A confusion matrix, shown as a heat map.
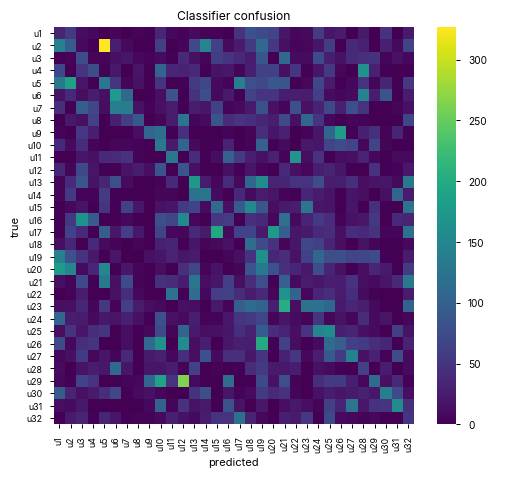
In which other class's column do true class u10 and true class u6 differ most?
u28
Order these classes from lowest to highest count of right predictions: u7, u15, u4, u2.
u4, u2, u15, u7
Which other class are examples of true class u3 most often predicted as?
u21
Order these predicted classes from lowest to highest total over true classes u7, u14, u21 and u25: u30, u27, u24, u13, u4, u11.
u30, u11, u4, u27, u24, u13
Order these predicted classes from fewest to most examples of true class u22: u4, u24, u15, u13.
u4, u24, u15, u13
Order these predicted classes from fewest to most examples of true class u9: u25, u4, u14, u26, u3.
u14, u4, u3, u25, u26
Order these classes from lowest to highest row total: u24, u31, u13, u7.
u24, u31, u7, u13
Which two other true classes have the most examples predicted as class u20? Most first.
u17, u5
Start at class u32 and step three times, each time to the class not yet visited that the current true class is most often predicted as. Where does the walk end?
u18
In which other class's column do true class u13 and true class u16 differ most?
u12
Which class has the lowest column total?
u8
